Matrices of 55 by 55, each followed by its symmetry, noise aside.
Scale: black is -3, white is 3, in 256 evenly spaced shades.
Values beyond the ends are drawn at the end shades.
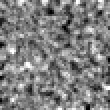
antisymmetric.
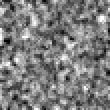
no symmetry.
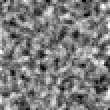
no symmetry.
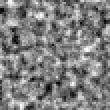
antisymmetric.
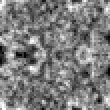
mirrored top to bottom.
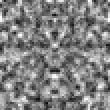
mirrored left to right.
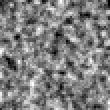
no symmetry.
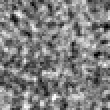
antisymmetric.
